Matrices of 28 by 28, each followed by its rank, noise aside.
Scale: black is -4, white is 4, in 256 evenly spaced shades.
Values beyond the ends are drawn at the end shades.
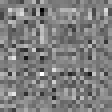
four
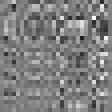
three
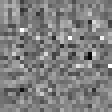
six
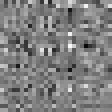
four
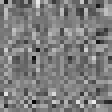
four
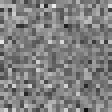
six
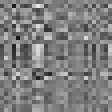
two
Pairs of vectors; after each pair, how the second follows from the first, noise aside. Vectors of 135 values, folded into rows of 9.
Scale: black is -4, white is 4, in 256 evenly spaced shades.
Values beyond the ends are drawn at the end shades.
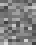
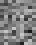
wrapped around, negated.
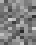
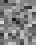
wrapped around, negated.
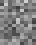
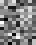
reversed, negated, scaled up.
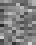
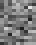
wrapped around, negated.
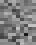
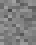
reversed, shrunk.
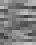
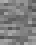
reversed, shrunk.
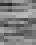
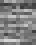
wrapped around, negated.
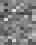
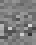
reversed, partly zeroed.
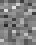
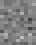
reversed, shrunk.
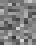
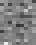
reversed, partly zeroed.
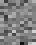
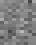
wrapped around, shrunk.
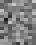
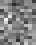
negated.
